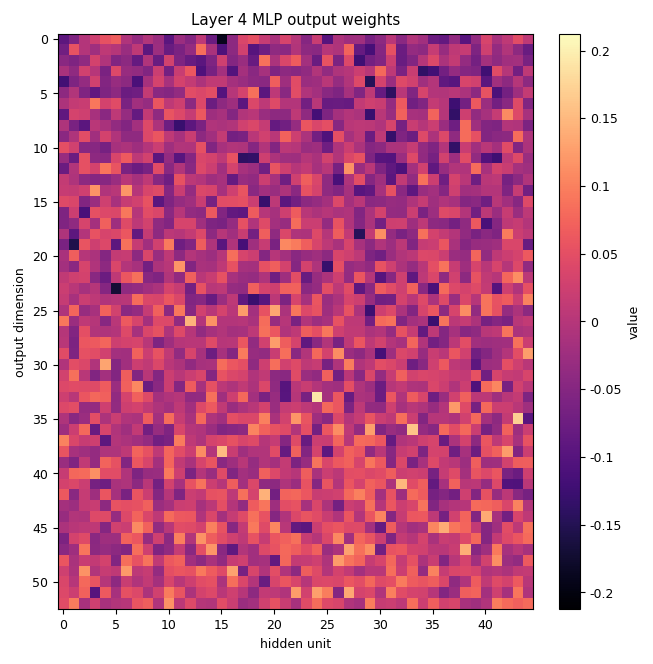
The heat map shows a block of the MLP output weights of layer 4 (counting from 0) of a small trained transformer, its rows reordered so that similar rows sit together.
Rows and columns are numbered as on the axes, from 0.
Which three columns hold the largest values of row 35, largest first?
43, 22, 19
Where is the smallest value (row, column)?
0, 15
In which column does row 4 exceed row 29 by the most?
30
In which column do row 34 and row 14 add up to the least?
29
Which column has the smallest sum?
9
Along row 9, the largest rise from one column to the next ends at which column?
26
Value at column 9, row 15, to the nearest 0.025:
-0.1
